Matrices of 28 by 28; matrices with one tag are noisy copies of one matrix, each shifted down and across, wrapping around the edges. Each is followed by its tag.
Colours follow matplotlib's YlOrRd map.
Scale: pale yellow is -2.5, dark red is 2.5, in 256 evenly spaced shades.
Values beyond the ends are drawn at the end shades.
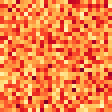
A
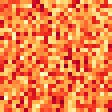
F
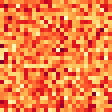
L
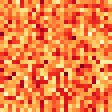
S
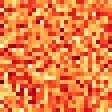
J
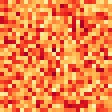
J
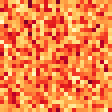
S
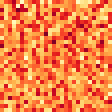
S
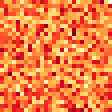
L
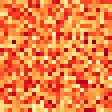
L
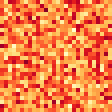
J
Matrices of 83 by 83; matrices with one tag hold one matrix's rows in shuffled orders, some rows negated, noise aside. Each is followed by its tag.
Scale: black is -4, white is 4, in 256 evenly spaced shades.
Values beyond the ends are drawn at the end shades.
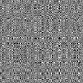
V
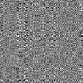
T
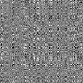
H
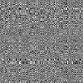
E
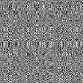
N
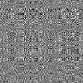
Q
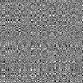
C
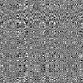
T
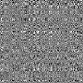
H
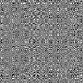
H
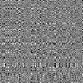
C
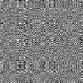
T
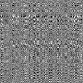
H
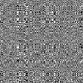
T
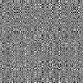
V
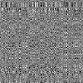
E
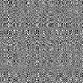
N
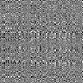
C
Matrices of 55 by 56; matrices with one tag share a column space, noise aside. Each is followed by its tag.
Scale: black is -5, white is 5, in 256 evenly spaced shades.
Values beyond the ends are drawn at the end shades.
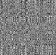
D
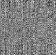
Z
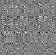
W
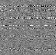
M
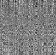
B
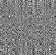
B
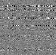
M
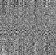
B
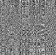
B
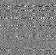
M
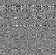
M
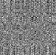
D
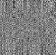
Z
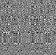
W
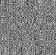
D
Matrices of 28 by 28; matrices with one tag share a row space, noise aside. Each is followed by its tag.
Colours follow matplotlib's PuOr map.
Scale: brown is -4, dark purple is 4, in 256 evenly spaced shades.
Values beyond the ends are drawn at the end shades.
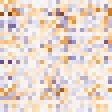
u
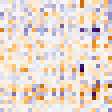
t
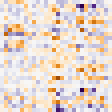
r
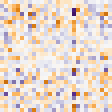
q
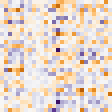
r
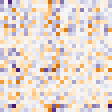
u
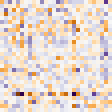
q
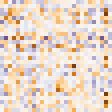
q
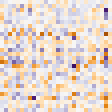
q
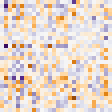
q
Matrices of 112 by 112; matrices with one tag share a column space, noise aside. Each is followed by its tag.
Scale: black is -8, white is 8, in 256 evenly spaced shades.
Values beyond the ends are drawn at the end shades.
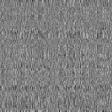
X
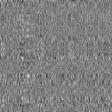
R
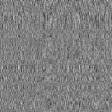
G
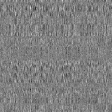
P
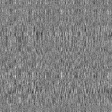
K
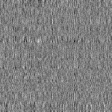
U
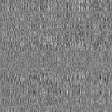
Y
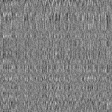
G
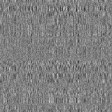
P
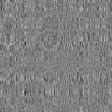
Y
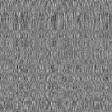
G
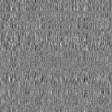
Y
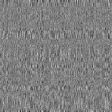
X
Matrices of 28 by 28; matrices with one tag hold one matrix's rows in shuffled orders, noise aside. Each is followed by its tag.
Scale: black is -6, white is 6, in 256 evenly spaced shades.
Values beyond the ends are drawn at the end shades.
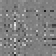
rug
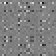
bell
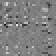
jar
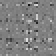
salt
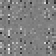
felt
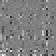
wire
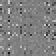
felt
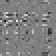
jar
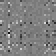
felt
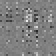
salt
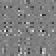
bell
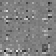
jar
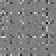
wire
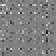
wire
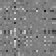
rug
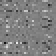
jar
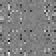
felt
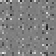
wire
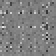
wire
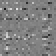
jar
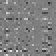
jar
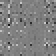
felt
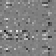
jar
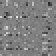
jar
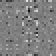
salt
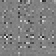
bell
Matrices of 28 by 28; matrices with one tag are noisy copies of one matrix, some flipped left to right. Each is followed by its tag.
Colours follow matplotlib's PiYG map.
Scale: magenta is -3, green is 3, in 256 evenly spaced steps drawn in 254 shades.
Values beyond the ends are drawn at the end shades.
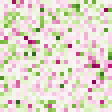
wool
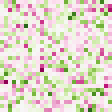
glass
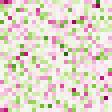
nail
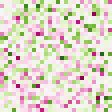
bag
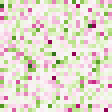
nail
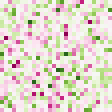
wool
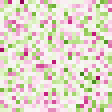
glass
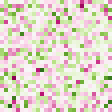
wool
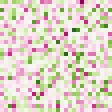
wool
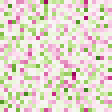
nail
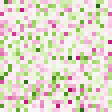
glass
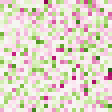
nail
